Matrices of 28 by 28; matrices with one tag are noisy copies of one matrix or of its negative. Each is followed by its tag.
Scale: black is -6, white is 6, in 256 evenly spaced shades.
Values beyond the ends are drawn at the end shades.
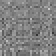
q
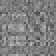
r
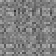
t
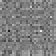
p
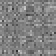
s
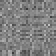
p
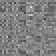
s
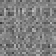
t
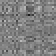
s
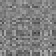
q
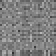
p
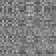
s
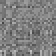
q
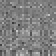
q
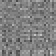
p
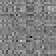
s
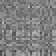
q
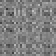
t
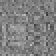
r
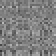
q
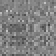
r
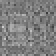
r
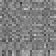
p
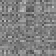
s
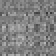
r
